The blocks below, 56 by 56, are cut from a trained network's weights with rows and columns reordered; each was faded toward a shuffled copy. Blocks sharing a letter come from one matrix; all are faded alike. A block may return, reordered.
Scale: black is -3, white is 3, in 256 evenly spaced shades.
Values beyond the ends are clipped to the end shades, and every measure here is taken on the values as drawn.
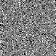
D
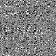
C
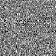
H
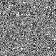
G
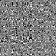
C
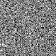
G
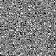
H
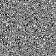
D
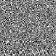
H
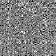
C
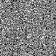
G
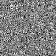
G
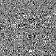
C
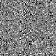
C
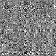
C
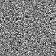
G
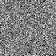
G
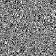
D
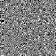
H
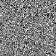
D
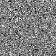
D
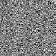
D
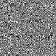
H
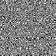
H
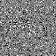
C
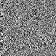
G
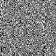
D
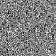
D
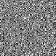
H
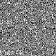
D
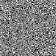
C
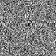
G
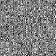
H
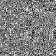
H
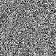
G
